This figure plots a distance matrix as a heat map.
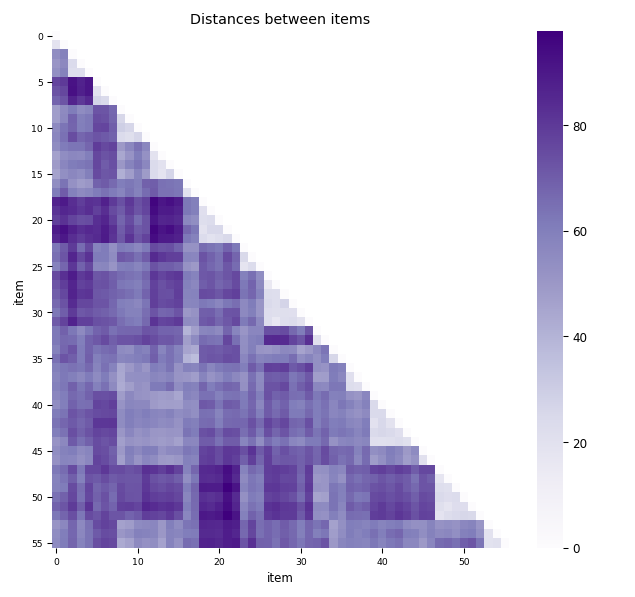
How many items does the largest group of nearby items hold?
6
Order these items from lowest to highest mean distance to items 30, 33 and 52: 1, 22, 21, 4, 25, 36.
25, 36, 1, 4, 22, 21
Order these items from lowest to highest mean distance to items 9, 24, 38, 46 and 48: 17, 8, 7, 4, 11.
8, 11, 17, 7, 4
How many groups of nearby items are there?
16
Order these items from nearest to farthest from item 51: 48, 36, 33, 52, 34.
48, 52, 33, 34, 36
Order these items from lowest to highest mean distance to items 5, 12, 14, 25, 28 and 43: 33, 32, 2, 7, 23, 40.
40, 23, 7, 32, 33, 2
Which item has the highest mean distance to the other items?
21
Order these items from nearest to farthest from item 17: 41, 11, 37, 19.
37, 41, 19, 11
